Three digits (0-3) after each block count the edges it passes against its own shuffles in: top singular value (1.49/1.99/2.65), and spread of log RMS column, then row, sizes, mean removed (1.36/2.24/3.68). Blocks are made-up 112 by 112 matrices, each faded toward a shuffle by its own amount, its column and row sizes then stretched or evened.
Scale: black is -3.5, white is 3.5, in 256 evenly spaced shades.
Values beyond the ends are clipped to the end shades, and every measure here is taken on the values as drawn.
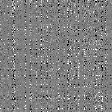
2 3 2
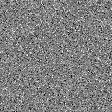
1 0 0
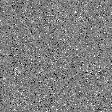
0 1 1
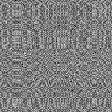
3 0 1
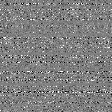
1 0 3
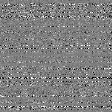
0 1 3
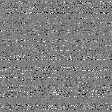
1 0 3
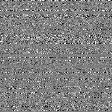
1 0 3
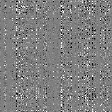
2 3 2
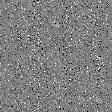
0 2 0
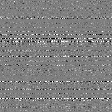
3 0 3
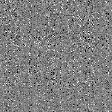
0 2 1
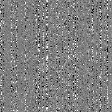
1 3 0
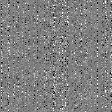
0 3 1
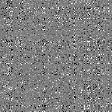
2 2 2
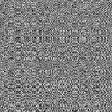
3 1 2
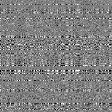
3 1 3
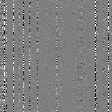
3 3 0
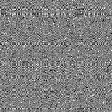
3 0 2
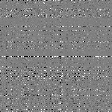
2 2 3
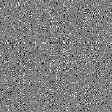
2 2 1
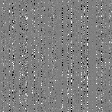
1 3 0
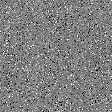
0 1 0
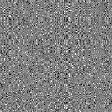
3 2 0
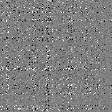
0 2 2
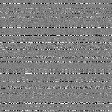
3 0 3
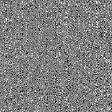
2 2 0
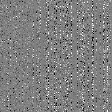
0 3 0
